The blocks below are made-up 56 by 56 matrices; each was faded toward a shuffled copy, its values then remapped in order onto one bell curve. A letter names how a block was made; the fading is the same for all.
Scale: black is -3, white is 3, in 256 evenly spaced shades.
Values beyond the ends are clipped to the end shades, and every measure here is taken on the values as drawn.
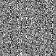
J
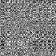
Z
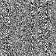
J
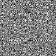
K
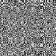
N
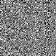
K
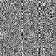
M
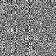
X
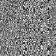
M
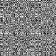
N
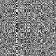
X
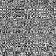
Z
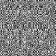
N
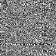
K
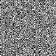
J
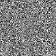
K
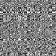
Z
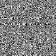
K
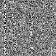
K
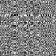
N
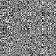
X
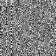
J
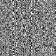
M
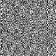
M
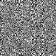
K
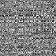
Z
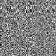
M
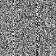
J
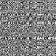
Z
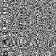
M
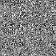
K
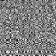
Z
